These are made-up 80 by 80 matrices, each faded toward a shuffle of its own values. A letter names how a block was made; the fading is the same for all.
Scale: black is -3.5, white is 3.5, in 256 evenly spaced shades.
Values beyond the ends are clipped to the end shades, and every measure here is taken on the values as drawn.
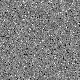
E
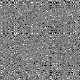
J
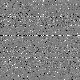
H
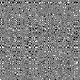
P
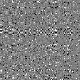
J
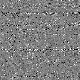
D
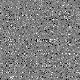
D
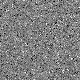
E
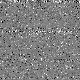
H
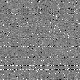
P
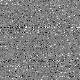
H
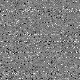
H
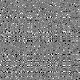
P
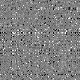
J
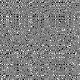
P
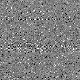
D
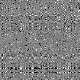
P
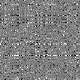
P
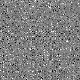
D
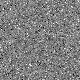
E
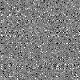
D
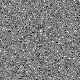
E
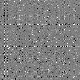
J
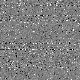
H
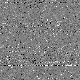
H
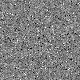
E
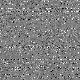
H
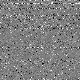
H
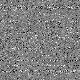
H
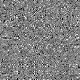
D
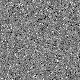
E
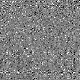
D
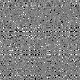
P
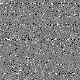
H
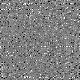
D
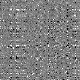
J
